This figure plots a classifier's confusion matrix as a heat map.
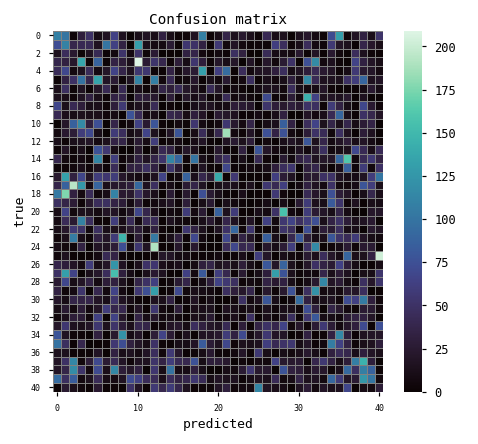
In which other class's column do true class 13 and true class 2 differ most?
25
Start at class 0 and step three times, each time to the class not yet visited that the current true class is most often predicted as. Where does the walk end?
8
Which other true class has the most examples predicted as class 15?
14
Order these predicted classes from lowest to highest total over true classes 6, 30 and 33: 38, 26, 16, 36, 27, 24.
24, 16, 27, 36, 26, 38
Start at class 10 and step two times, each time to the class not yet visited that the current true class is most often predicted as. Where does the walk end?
32
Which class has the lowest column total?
19
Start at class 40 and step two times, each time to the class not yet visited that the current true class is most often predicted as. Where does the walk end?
36
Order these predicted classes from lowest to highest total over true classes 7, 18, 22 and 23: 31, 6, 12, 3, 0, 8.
6, 3, 0, 12, 8, 31
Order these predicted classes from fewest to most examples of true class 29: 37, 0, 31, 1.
1, 37, 0, 31
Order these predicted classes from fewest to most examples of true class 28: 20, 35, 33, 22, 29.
29, 35, 22, 20, 33
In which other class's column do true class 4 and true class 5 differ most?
18
